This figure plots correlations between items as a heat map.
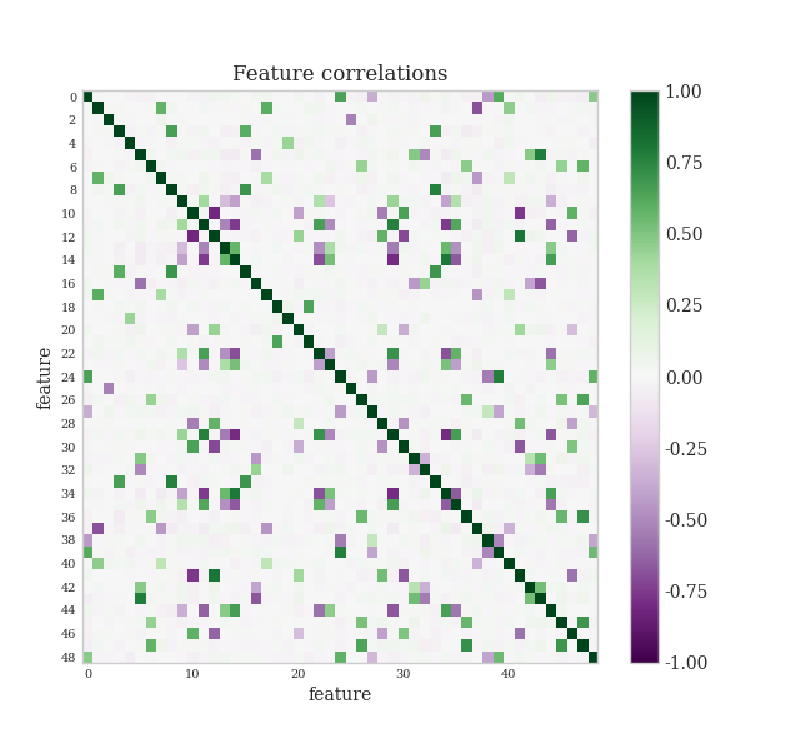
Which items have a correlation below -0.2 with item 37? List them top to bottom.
1, 7, 17, 40
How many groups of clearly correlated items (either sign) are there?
10
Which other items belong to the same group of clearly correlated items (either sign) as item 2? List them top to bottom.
25
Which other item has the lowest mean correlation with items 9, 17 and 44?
37
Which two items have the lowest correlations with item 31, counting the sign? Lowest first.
16, 32
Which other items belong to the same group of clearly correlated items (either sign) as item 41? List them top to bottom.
10, 12, 20, 28, 30, 46
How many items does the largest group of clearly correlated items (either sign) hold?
10
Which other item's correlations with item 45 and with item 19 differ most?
47
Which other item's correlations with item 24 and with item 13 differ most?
39
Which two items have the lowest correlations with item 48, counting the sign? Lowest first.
38, 27
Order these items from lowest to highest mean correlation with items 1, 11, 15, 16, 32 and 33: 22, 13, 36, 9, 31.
31, 13, 36, 9, 22
